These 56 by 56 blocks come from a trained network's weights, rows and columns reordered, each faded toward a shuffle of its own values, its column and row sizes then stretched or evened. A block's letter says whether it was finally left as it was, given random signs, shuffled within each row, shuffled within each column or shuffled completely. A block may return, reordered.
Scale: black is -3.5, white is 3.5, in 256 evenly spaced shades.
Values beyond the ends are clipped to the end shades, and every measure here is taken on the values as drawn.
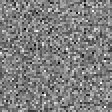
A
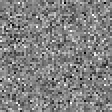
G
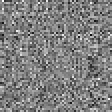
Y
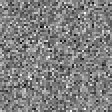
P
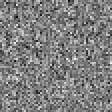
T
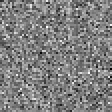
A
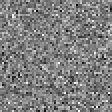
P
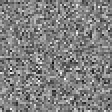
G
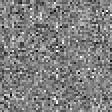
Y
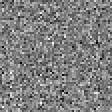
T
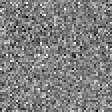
Y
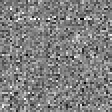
G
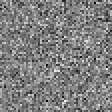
T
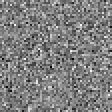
P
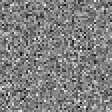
T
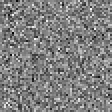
T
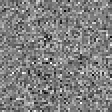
G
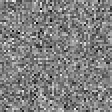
G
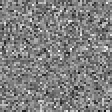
P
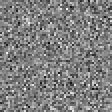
G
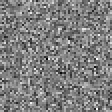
G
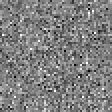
T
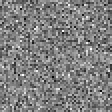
A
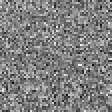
Y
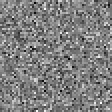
T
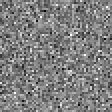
A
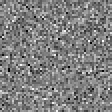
P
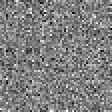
Y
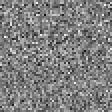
P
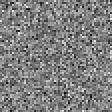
T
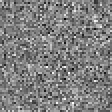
G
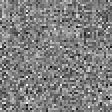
Y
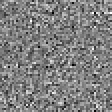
G
